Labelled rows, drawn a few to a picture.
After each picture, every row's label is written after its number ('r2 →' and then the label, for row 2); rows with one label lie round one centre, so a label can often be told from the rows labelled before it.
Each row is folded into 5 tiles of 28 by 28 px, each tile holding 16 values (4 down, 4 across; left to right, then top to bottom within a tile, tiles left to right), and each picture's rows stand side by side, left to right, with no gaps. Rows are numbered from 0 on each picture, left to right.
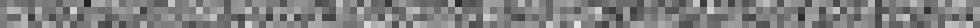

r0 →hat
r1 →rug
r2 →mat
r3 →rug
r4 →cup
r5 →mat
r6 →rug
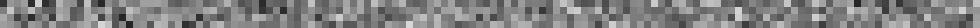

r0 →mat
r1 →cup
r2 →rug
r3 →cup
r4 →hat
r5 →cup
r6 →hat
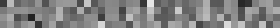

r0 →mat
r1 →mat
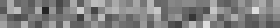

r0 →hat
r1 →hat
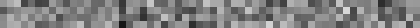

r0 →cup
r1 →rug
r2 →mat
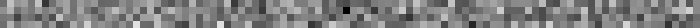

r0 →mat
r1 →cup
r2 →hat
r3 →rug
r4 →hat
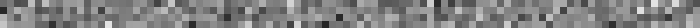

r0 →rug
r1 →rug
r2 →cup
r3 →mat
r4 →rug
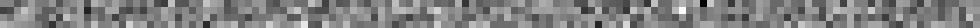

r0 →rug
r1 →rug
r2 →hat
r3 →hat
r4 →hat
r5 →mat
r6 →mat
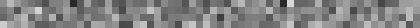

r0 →cup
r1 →hat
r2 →mat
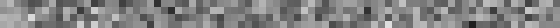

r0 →cup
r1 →hat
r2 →rug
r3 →rug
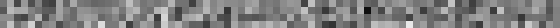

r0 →mat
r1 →rug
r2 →rug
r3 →rug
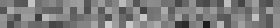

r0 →rug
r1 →cup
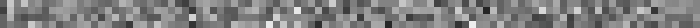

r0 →mat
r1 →rug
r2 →hat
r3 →hat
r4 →hat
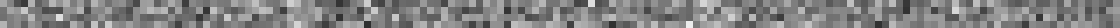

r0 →rug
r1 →hat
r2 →cup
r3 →rug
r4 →rug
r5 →cup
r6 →hat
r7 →cup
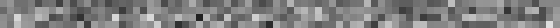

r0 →cup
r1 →cup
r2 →cup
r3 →rug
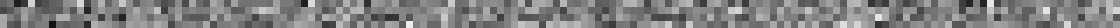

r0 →rug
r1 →hat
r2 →rug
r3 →rug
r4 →rug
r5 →mat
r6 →cup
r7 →mat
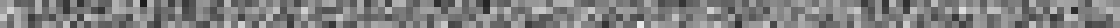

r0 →hat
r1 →mat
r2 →rug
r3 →hat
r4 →cup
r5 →hat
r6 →hat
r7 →hat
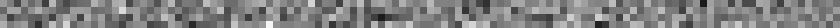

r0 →hat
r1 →rug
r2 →rug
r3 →hat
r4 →cup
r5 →mat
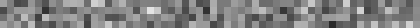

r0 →rug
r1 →hat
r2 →rug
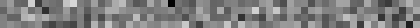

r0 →rug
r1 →mat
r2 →mat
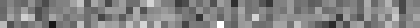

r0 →rug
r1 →cup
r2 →cup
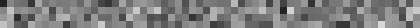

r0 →mat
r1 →hat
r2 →mat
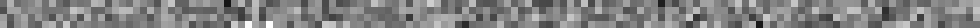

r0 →hat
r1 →rug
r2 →hat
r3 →cup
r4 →mat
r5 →hat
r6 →hat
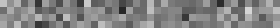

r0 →cup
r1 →mat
